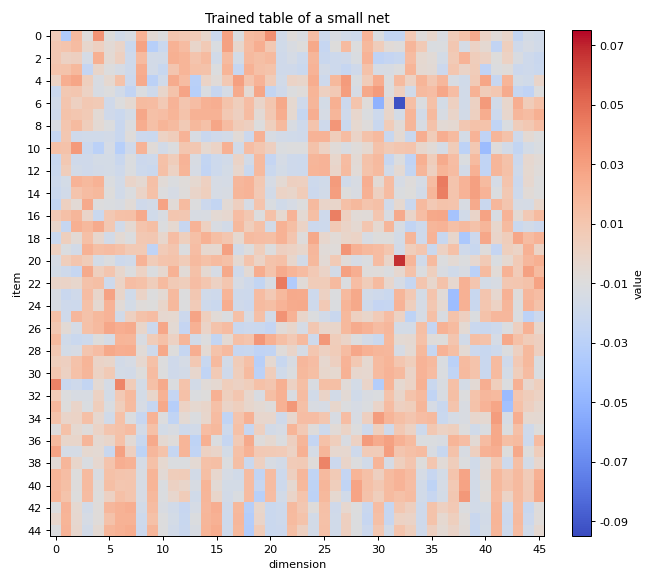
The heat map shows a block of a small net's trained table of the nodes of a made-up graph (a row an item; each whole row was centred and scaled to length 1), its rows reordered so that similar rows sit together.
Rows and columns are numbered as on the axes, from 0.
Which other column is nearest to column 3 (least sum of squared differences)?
28
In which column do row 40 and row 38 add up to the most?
25
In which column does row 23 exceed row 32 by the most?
42
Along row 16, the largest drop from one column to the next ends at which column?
37
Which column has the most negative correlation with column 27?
14
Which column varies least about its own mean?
4
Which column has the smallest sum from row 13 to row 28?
1
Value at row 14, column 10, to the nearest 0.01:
-0.01
